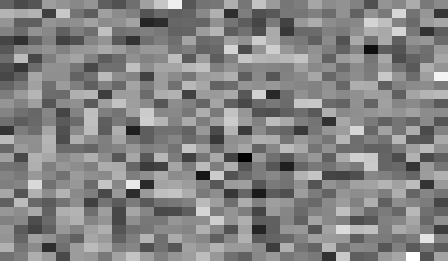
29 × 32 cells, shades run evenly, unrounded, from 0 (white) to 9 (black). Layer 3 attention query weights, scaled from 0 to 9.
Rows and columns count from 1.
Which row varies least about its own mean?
10
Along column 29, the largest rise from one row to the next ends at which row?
5
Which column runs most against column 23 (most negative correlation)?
15
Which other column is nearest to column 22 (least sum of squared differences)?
23
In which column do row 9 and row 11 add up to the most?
20
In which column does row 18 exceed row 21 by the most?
18
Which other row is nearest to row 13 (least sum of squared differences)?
27
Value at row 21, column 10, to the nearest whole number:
1
